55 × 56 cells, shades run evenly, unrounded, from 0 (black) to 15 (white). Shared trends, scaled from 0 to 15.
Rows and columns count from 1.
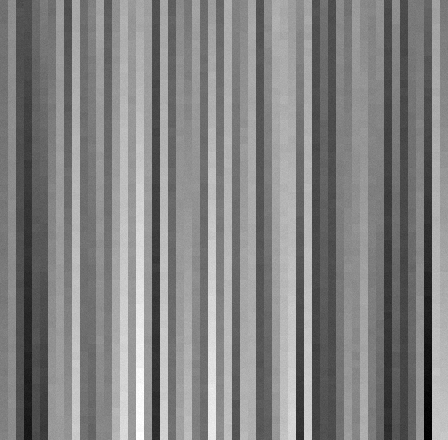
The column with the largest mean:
18
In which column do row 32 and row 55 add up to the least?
54
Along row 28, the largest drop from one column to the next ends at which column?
40
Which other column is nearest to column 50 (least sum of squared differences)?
30
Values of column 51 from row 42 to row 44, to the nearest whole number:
4 4 4
